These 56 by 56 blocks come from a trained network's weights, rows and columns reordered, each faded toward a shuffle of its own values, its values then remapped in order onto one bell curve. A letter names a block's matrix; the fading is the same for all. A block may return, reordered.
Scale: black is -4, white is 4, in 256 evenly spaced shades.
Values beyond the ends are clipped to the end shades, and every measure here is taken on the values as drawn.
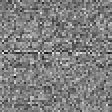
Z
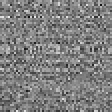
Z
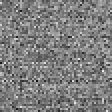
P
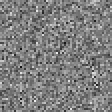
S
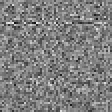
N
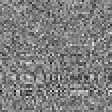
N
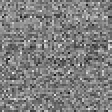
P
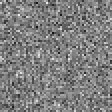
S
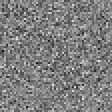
S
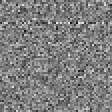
N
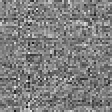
P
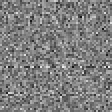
N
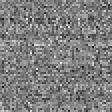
P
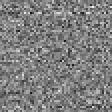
N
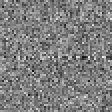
N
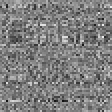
Z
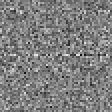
N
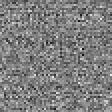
P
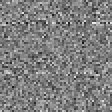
N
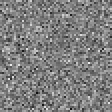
S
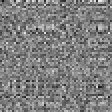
Z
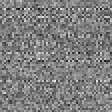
Z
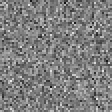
S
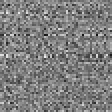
Z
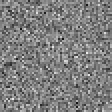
S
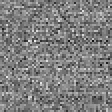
P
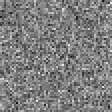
S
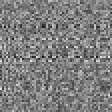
Z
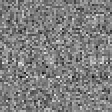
N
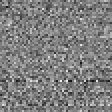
Z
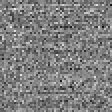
P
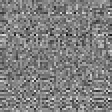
Z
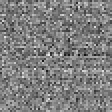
P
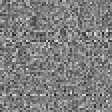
N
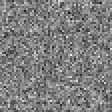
S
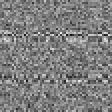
Z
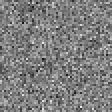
S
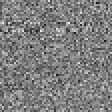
N
